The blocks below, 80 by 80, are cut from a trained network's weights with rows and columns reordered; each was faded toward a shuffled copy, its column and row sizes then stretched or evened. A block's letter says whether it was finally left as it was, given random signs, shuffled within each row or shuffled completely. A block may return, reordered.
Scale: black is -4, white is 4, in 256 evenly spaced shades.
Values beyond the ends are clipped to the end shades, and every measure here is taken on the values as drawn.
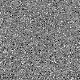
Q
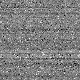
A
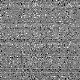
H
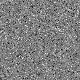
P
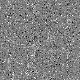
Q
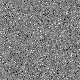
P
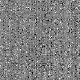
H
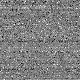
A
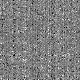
H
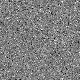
P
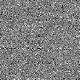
H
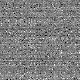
H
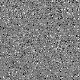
Q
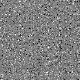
Q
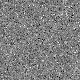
P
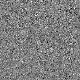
Q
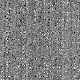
H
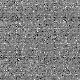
H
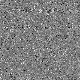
A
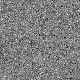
P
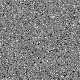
P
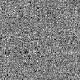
H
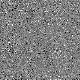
Q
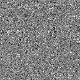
Q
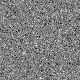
P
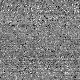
A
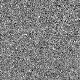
A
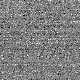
A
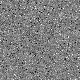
P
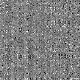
H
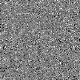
Q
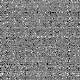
H
